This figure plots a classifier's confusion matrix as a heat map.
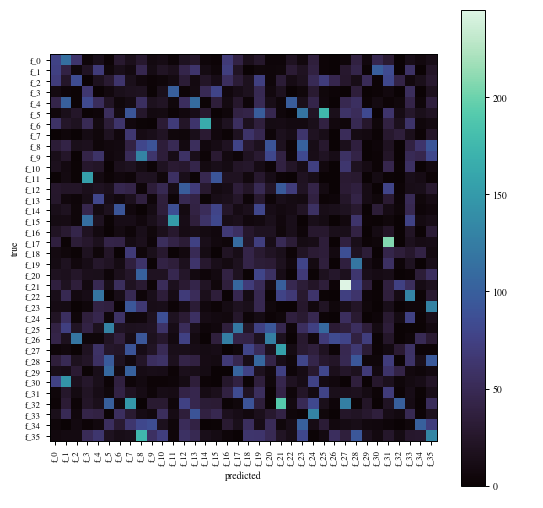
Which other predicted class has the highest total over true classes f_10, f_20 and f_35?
f_8
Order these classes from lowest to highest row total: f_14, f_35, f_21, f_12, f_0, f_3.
f_3, f_0, f_14, f_12, f_35, f_21
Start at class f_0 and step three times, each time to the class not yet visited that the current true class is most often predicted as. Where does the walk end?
f_24
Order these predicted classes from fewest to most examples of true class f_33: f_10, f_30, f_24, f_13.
f_30, f_10, f_13, f_24
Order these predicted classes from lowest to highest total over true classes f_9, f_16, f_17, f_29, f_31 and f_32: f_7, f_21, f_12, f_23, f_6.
f_6, f_23, f_12, f_7, f_21
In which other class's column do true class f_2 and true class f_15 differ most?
f_11
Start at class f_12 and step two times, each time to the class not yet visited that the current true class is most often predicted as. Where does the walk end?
f_27
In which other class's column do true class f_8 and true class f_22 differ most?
f_4
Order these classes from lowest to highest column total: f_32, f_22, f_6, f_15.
f_32, f_22, f_15, f_6
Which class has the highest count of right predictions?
f_35
